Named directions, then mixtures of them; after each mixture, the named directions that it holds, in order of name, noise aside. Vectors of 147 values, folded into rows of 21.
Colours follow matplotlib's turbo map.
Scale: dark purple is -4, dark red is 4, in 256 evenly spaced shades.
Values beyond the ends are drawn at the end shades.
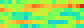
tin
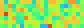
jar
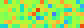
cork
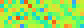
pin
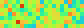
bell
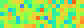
bell, pin.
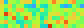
jar, tin.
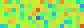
cork.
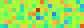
cork.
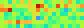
bell, cork, tin.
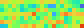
cork, tin.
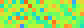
pin.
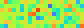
cork.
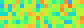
bell, jar.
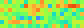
cork, tin.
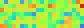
cork, pin, tin.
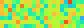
bell, jar, pin.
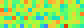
cork, jar, pin.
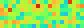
bell, jar, tin.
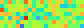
jar, pin.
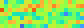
jar, pin, tin.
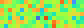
bell, cork, pin.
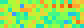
bell, tin.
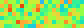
bell.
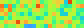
bell, jar, tin.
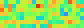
bell, jar, tin.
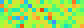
pin.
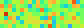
jar, pin.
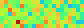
bell.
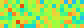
bell.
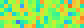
bell.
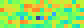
cork, pin, tin.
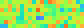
cork, jar.
